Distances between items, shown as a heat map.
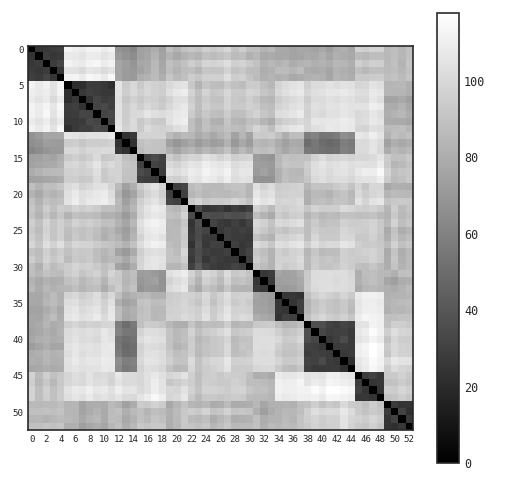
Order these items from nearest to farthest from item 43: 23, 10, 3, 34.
3, 23, 34, 10
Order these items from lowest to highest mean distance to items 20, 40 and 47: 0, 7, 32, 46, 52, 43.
46, 43, 0, 52, 32, 7
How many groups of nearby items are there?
11
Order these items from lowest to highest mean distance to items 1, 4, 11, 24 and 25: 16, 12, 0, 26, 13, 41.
26, 0, 13, 12, 41, 16
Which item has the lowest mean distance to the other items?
13
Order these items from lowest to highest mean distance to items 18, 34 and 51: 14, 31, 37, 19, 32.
37, 32, 31, 14, 19
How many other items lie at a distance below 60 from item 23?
8
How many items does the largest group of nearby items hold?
9
